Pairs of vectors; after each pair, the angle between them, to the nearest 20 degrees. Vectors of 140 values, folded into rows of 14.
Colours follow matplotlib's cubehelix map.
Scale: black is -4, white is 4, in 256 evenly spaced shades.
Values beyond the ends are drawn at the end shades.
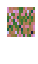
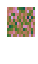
60 degrees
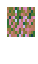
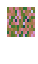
140 degrees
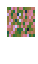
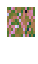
40 degrees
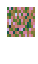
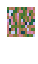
100 degrees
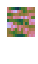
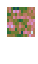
40 degrees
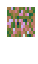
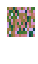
80 degrees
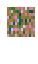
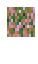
100 degrees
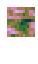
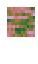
60 degrees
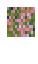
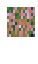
60 degrees
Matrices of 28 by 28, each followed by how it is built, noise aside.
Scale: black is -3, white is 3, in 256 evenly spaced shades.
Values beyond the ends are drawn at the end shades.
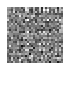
blocks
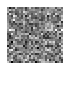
low rank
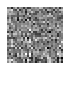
low rank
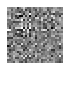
low rank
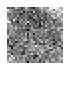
smooth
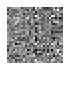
low rank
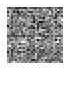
blocks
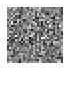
noise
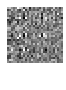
low rank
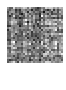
blocks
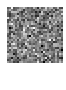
noise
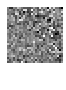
upper triangular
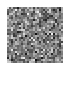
noise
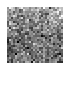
smooth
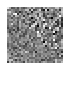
upper triangular
